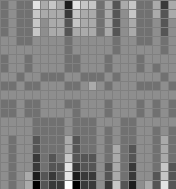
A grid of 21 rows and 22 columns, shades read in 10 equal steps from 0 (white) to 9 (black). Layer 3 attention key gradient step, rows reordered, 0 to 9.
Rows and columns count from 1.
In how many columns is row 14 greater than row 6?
9
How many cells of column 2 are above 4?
9
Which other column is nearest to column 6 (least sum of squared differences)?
16
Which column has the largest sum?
10
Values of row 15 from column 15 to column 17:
4 5 5
